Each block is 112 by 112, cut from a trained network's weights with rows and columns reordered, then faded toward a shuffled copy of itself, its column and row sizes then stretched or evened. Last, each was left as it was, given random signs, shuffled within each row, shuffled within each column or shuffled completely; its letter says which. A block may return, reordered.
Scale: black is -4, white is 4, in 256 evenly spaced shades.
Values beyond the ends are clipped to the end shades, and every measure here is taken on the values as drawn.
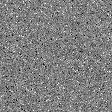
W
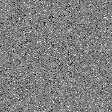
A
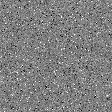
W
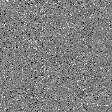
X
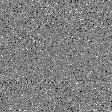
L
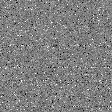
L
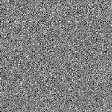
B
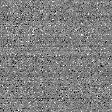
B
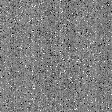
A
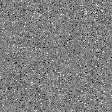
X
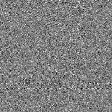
B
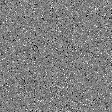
A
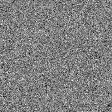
A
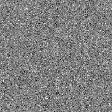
B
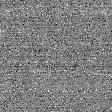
L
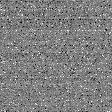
L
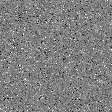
W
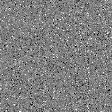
X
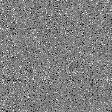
X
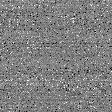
L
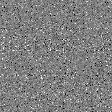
X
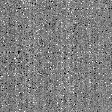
B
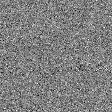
L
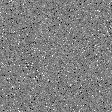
W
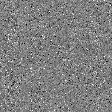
A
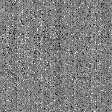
B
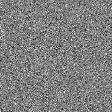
B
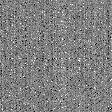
B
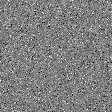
W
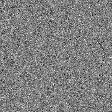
A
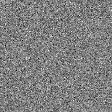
B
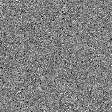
A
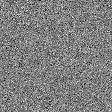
W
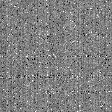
B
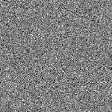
B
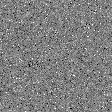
W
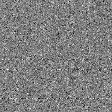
X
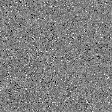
X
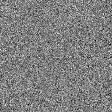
X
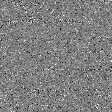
L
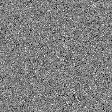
A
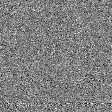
L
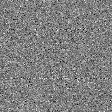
L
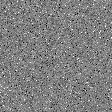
W
